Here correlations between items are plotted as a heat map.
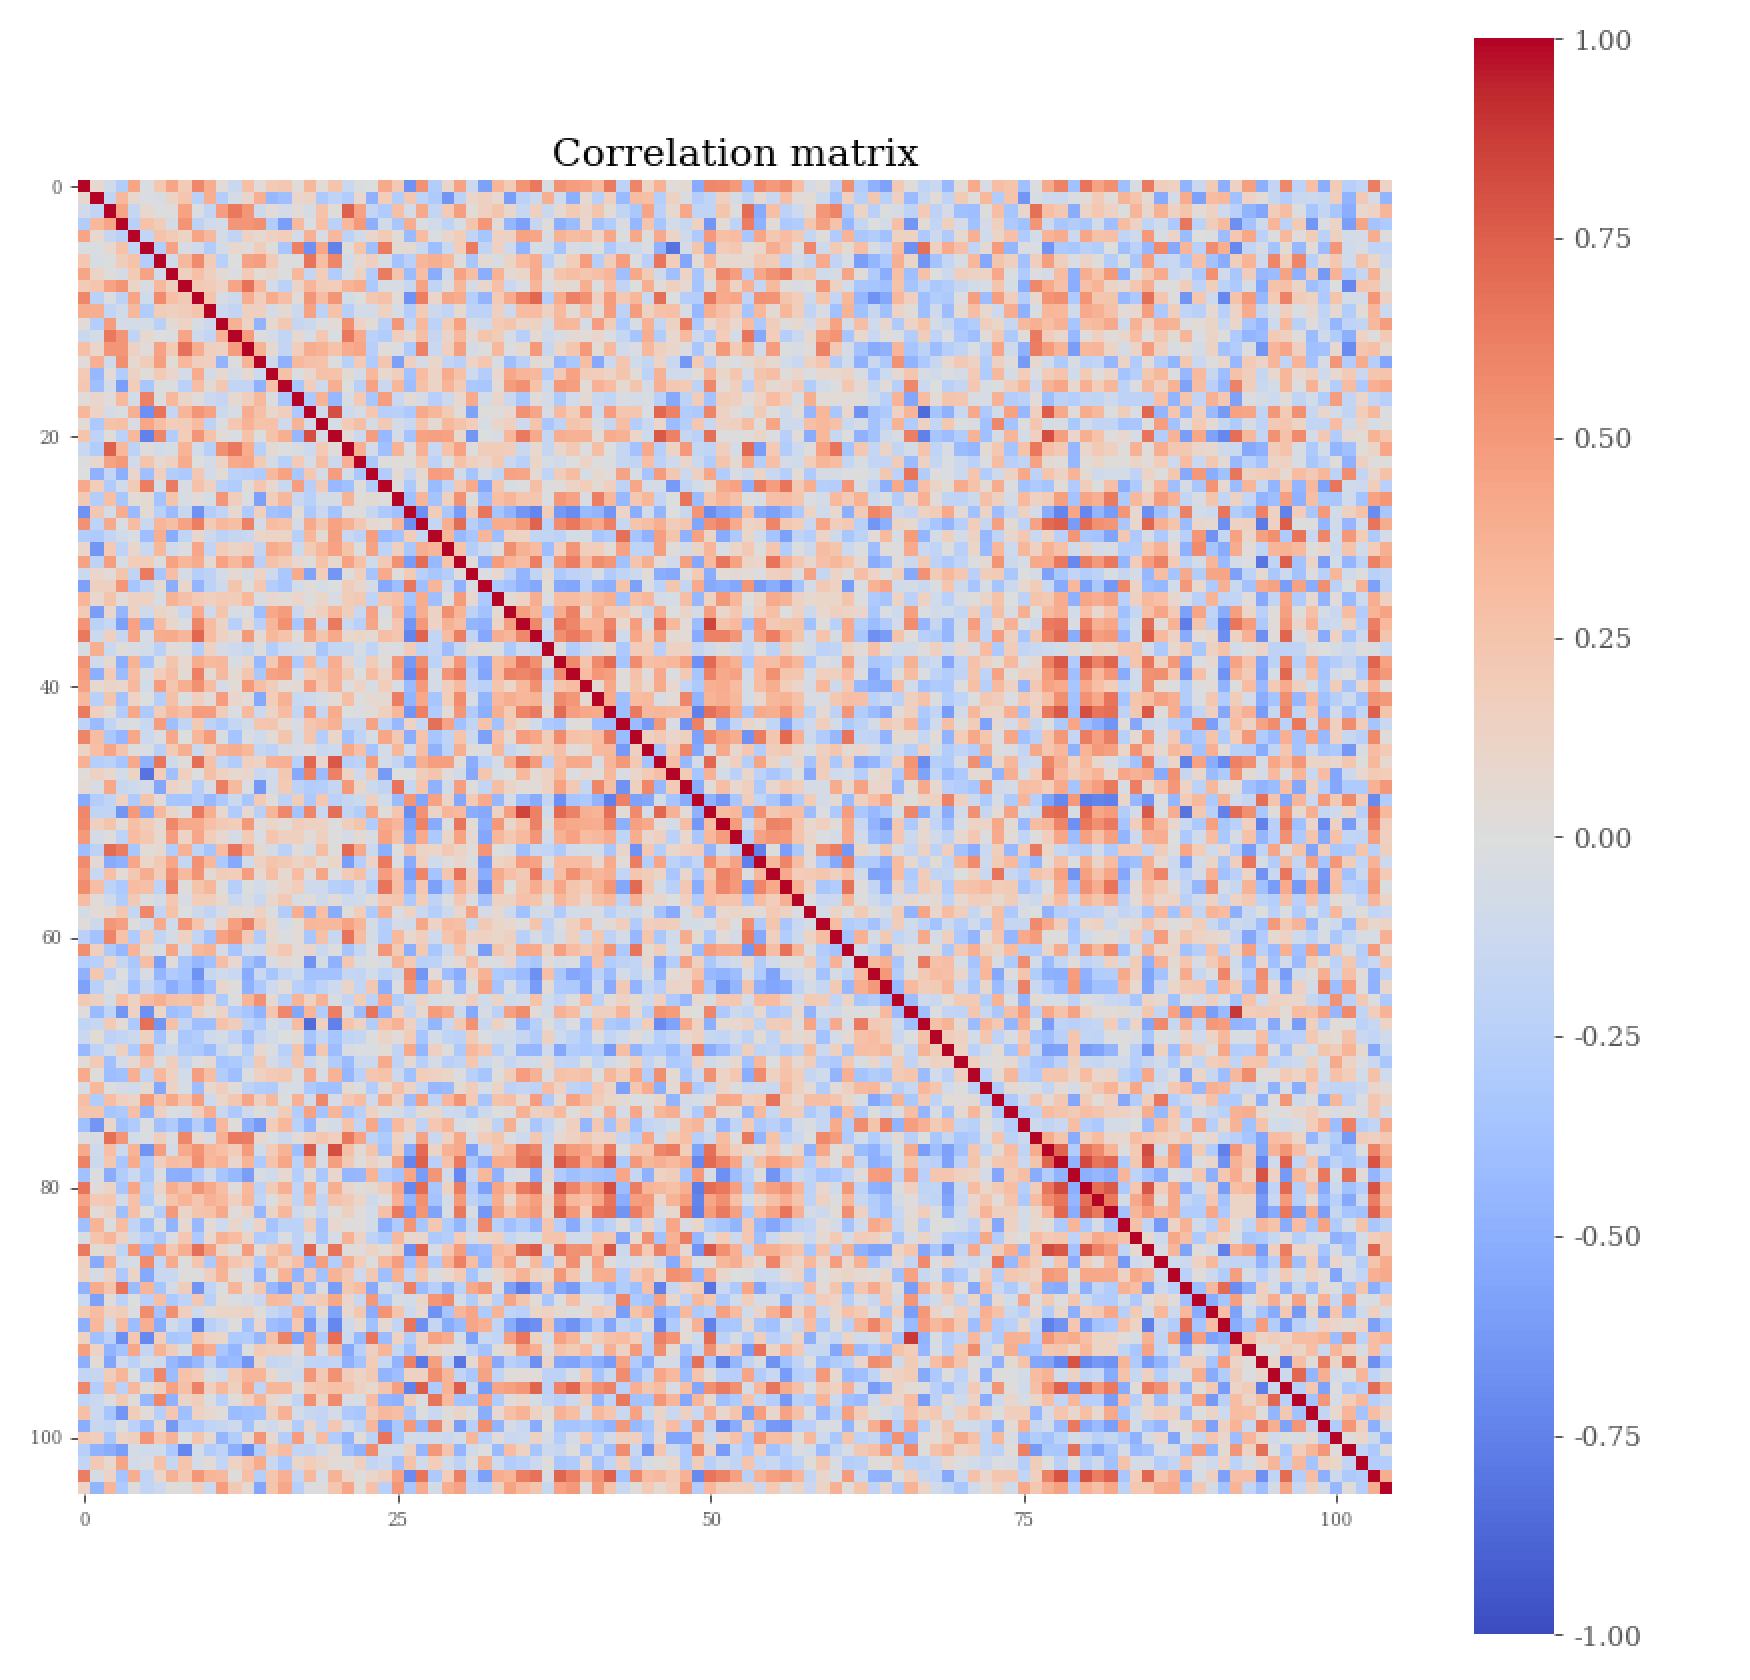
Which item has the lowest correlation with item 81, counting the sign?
49
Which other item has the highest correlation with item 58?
5
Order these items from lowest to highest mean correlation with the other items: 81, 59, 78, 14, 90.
14, 90, 59, 81, 78
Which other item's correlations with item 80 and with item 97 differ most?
82
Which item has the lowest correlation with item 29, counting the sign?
1
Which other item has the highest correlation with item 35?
50
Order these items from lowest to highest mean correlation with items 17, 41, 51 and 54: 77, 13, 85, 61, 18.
18, 77, 13, 85, 61
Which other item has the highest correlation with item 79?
94
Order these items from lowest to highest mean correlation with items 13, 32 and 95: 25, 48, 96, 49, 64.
25, 48, 96, 64, 49
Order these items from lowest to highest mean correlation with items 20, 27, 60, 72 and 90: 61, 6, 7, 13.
6, 61, 7, 13
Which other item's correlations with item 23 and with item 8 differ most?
101
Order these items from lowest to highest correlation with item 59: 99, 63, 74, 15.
63, 74, 99, 15
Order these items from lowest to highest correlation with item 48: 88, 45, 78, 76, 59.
59, 88, 76, 78, 45
